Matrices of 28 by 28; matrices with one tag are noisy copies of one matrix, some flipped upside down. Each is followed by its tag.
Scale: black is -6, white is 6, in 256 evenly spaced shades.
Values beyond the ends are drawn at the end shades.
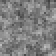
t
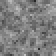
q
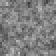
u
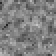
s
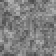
q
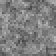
t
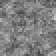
t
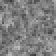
q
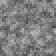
s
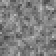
u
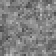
u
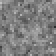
s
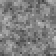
t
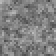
s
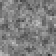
s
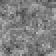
t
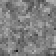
t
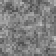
t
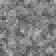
s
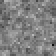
u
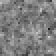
s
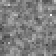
u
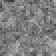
q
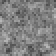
t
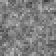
u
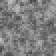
q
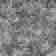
t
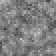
s
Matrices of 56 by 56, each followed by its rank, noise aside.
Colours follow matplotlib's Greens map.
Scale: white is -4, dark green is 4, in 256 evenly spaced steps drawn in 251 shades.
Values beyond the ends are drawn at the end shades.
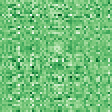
four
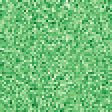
sixteen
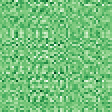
four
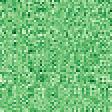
eight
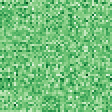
eight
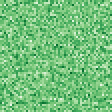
sixteen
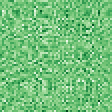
six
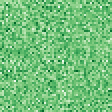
twelve
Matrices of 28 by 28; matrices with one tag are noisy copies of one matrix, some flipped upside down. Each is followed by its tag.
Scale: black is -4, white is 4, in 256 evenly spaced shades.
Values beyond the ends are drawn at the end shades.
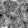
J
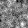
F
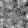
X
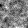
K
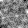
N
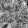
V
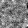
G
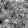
K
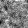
K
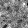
V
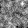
F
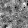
V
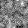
F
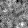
F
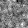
F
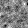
V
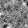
V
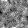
J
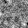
V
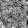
G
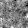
X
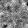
V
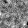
V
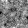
J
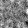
X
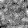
N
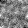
N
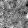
X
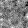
X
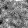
K
